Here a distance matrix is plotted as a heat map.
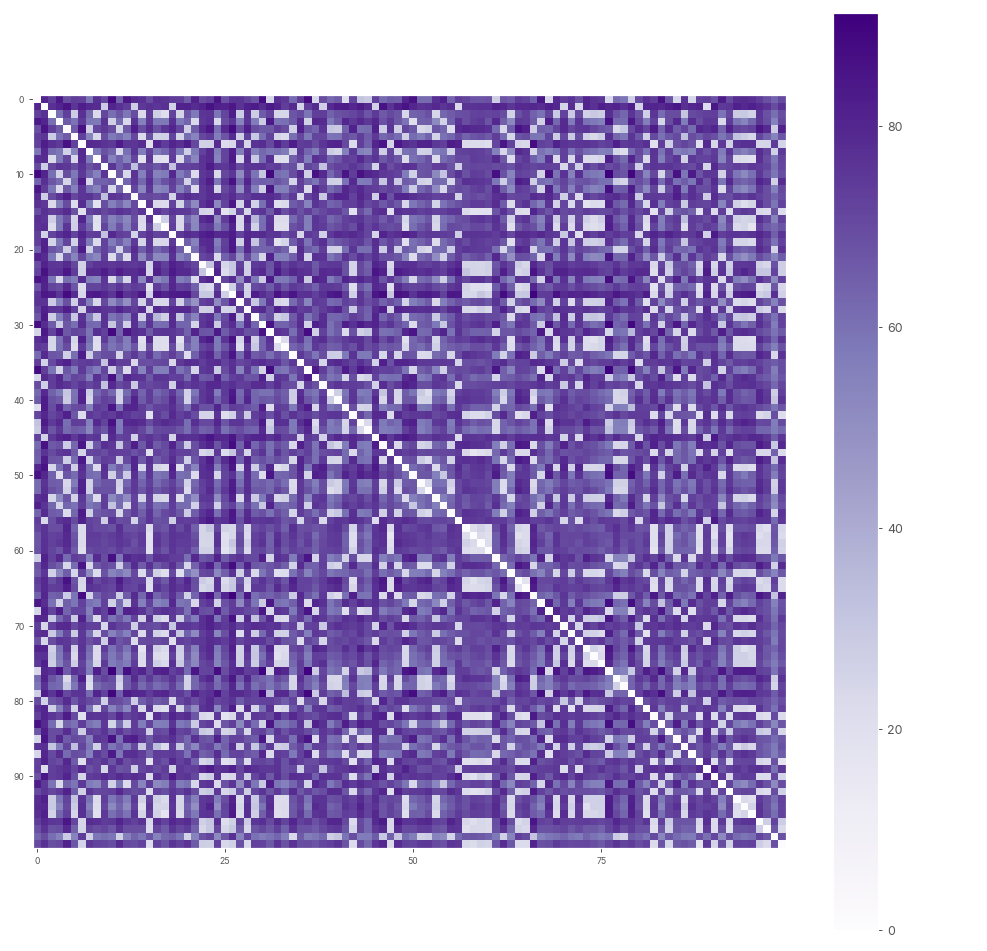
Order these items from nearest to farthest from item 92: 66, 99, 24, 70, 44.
99, 44, 70, 24, 66
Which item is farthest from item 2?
26
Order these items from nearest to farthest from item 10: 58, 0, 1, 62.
62, 58, 1, 0
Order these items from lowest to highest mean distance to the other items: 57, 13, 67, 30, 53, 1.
53, 57, 67, 30, 13, 1
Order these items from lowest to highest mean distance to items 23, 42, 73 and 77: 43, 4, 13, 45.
4, 43, 13, 45
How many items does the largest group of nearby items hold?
24
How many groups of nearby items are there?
6
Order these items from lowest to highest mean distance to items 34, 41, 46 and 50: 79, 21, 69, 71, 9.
21, 79, 71, 69, 9
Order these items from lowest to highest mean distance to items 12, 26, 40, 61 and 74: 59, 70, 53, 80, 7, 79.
7, 53, 59, 79, 80, 70
